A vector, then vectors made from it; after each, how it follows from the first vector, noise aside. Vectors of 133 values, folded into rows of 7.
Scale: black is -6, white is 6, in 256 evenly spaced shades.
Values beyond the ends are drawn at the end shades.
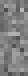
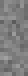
wrapped around, shrunk.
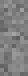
shrunk.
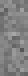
shrunk.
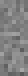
shrunk.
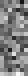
wrapped around, scaled up.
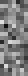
reversed, scaled up.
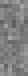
reversed, negated, shrunk.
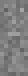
shrunk.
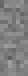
wrapped around, shrunk.
